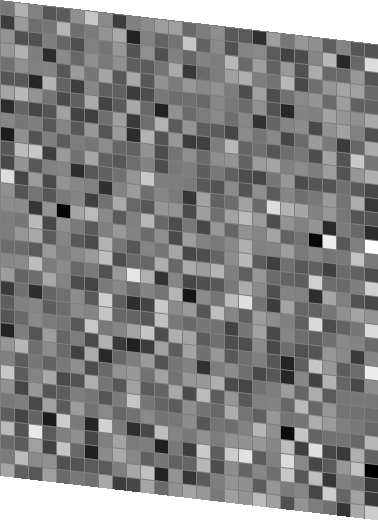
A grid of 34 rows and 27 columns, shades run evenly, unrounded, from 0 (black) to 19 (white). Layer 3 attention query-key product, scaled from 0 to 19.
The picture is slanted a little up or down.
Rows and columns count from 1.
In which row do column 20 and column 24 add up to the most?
15
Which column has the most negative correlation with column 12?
11
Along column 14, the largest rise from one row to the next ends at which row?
21
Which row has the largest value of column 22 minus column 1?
10
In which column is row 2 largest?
27
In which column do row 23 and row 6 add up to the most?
7
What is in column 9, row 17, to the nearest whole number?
9
